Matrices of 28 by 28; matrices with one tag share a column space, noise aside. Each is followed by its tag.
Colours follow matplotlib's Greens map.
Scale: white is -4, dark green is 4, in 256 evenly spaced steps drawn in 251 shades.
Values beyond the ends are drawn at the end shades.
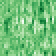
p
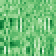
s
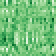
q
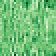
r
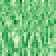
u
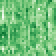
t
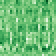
q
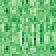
q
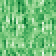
p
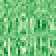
s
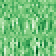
s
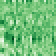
u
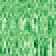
s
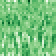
u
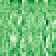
u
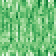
r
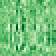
q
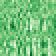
s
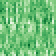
p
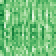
t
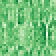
t
